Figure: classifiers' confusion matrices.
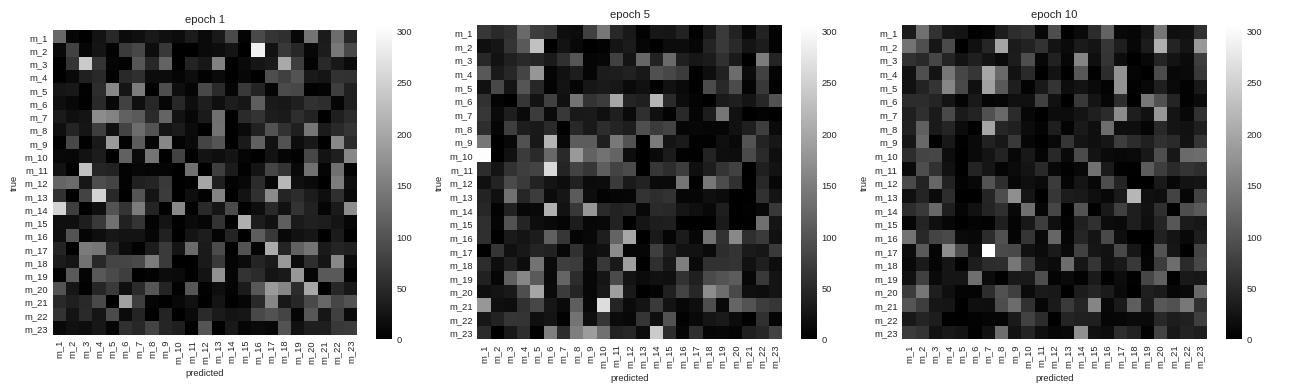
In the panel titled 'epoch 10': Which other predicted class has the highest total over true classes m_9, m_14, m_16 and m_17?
m_7
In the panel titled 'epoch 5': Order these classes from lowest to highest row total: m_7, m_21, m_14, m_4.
m_7, m_14, m_4, m_21
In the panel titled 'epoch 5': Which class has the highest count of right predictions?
m_10
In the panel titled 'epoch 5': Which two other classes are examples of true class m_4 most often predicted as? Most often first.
m_5, m_20
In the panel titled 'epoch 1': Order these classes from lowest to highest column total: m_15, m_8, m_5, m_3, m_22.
m_15, m_8, m_3, m_5, m_22
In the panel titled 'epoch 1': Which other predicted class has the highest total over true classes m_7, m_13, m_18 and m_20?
m_4
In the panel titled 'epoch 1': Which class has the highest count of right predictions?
m_3
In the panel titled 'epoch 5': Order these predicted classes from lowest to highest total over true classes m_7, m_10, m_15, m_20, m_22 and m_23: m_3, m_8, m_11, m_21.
m_21, m_3, m_11, m_8
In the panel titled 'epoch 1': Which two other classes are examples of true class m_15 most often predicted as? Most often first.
m_5, m_18
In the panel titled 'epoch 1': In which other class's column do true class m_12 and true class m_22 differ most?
m_18
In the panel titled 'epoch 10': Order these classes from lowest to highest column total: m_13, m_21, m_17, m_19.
m_13, m_19, m_21, m_17
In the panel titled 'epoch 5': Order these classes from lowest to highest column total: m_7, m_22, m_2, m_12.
m_2, m_7, m_12, m_22
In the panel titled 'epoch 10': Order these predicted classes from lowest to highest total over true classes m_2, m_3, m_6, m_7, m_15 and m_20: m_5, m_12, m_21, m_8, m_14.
m_5, m_12, m_21, m_14, m_8
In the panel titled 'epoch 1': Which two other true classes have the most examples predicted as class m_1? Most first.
m_14, m_12
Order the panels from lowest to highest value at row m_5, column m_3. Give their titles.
epoch 1, epoch 5, epoch 10
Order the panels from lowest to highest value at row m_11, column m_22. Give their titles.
epoch 5, epoch 10, epoch 1
